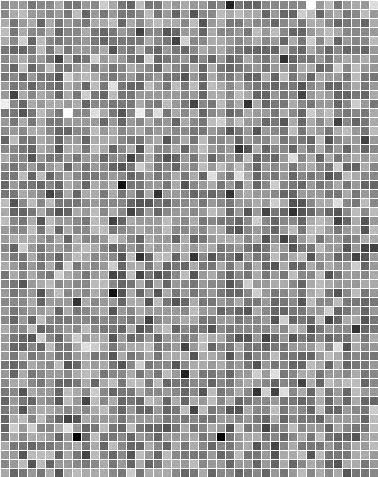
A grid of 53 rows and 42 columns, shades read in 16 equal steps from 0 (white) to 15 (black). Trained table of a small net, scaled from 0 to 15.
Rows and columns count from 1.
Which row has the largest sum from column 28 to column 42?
24
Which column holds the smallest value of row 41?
16
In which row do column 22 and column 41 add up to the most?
29
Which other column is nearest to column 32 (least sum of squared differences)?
30
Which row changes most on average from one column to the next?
44
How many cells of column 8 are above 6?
21
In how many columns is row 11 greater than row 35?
16
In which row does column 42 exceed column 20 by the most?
28
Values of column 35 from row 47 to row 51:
8 6 8 8 10
